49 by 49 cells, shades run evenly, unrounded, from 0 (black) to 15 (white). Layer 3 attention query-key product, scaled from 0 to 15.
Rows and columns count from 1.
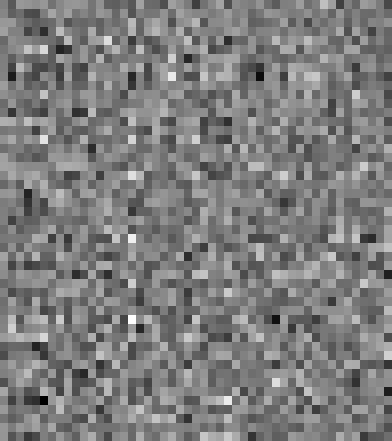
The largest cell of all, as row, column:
36, 17
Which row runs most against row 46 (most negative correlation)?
40
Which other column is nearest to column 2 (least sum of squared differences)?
32
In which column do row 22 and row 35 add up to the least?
4
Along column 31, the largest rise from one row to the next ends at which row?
45
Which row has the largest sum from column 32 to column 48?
31
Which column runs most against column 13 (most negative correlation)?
25
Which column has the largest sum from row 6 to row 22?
39
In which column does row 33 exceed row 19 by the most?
29
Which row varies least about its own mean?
48
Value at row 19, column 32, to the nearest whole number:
11
